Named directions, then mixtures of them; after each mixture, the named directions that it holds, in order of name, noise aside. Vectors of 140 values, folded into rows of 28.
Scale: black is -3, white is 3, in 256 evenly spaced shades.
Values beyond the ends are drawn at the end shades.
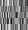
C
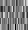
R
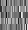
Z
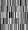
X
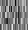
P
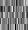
R.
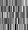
P, R.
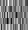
C, P.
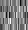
X, Z.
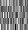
C, R.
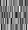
C, Z.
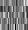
R.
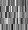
P.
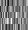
C, P.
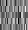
P, Z.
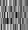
C, P.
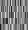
P, X.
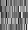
Z.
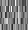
P.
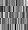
R.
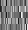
Z.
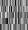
P, X.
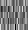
C, R.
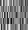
C.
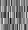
X.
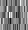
P, X.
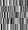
C.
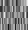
C, R.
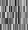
P.
